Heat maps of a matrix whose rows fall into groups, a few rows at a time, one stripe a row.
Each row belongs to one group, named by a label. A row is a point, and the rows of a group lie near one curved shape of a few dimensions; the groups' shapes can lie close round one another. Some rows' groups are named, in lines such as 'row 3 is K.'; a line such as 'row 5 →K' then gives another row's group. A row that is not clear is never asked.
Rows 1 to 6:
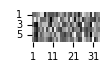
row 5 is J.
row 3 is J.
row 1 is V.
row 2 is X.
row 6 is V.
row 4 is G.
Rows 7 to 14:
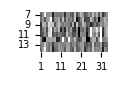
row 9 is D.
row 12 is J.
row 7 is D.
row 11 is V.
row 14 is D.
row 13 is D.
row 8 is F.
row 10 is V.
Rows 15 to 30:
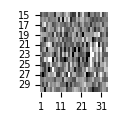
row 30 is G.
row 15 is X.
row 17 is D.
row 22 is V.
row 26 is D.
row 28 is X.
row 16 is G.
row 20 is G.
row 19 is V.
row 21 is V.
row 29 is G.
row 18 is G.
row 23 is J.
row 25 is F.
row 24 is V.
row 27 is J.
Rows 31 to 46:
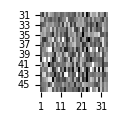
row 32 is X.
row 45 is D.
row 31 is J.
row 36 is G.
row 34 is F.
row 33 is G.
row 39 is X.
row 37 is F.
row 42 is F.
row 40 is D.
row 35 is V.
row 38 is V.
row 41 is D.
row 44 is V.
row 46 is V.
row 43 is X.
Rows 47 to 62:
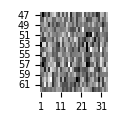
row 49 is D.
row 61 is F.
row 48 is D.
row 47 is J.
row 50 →X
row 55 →D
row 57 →J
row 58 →F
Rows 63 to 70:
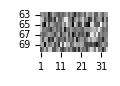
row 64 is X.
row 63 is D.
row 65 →J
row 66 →V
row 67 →J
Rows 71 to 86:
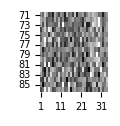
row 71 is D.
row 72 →V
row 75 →D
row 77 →V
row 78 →J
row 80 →V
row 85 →J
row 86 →D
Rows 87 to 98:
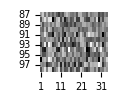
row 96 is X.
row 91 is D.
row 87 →X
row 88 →F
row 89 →G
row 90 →F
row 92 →G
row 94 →J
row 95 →G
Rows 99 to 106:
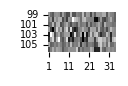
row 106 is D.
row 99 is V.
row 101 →F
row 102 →G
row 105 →J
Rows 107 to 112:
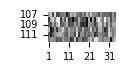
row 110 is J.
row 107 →X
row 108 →V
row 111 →J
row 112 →D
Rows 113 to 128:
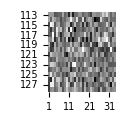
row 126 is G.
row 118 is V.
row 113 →V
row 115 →D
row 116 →G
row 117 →F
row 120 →F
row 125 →X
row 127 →D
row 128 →D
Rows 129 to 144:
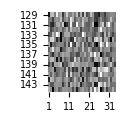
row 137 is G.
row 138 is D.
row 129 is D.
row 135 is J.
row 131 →J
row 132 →J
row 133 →F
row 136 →D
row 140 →V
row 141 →J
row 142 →D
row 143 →J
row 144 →G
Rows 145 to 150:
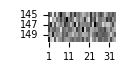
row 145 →F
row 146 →X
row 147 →J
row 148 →D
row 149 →G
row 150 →D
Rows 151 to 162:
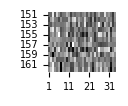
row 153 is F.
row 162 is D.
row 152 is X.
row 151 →F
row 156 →X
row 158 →V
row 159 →G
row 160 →X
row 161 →D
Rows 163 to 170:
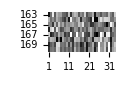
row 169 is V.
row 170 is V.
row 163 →X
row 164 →J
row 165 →F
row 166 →D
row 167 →J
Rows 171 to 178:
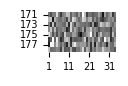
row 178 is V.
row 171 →F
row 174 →X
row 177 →X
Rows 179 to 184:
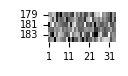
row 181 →X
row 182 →G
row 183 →J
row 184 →V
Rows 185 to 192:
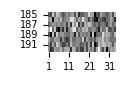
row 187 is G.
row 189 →J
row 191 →J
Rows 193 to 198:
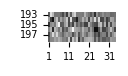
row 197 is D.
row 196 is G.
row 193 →X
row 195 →F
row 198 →G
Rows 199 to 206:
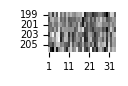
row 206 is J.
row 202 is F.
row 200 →F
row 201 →F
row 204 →F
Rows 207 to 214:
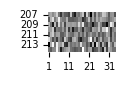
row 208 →F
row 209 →F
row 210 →V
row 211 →D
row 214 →F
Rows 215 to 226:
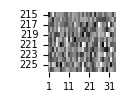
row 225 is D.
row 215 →X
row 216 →G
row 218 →F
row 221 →F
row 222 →F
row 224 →F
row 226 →F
